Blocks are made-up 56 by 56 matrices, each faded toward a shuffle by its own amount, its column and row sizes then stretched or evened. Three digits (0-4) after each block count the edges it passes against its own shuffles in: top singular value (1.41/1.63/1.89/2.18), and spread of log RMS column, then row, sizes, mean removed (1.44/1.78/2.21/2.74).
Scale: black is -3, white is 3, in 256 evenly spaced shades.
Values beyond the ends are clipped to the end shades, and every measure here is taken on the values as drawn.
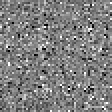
0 2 2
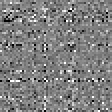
3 3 4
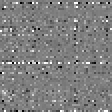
2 1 4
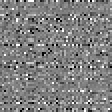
4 0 4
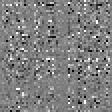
0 4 3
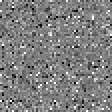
1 1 2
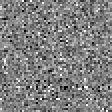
1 1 1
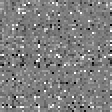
2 2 3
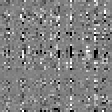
3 4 4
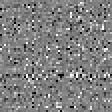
3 2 2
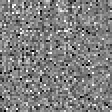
1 1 0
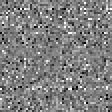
0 1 3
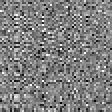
4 2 0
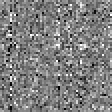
2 3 1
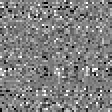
3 0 3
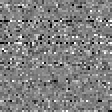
2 0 4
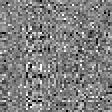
4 3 1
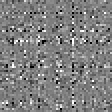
2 3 4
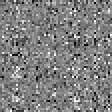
2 3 2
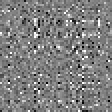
4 3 2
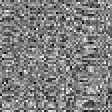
4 1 1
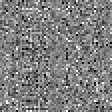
1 3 0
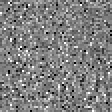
0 0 0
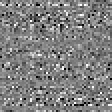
2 0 4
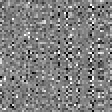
4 4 1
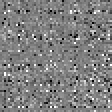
1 3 4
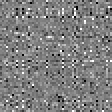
4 3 2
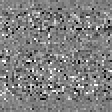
0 1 4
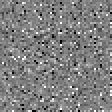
0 2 1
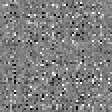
0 3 3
